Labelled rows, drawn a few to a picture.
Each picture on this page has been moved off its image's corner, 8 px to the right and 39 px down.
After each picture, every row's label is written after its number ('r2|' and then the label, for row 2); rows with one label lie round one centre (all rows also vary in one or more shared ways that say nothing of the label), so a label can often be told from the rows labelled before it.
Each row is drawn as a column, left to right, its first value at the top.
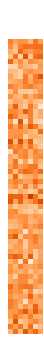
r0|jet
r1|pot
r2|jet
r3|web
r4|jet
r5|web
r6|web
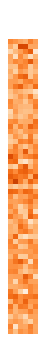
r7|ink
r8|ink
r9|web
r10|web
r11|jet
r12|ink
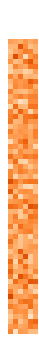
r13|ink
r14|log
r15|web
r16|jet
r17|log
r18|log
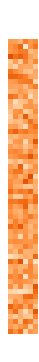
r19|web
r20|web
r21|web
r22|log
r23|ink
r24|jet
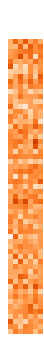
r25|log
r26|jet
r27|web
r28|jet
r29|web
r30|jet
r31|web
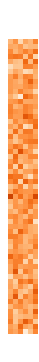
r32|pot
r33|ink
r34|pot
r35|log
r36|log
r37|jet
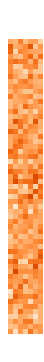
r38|web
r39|ink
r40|jet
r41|log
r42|web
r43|ink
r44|pot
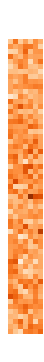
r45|ink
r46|ink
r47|log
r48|web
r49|pot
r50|jet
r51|pot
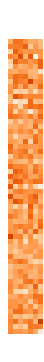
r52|pot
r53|web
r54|web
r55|web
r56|log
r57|jet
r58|log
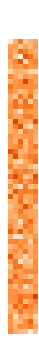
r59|pot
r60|ink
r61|jet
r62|log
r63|log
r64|ink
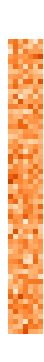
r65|ink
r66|web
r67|ink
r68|jet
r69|log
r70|pot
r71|log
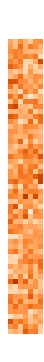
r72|log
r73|log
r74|web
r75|pot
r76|ink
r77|pot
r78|ink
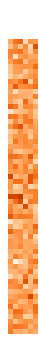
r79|pot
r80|jet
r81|jet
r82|log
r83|ink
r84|web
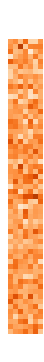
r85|jet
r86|ink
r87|web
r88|pot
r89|ink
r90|pot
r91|jet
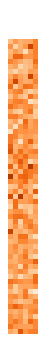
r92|pot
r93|log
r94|pot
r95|ink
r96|web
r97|web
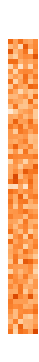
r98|jet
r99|ink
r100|jet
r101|web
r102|ink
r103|web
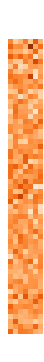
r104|web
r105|log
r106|pot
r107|ink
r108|web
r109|jet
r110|ink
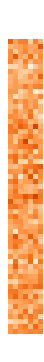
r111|jet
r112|ink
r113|jet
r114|jet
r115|pot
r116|jet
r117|web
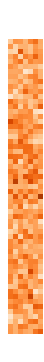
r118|ink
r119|ink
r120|jet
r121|pot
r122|ink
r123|web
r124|pot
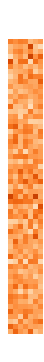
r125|jet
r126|jet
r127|web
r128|jet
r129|web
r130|pot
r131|log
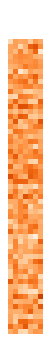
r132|pot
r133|ink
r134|log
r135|log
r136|web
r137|web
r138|ink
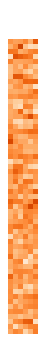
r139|jet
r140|web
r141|web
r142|log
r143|log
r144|jet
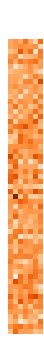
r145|ink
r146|pot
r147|jet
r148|jet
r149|jet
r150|ink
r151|log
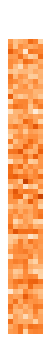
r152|web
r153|pot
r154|pot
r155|ink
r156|jet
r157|jet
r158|pot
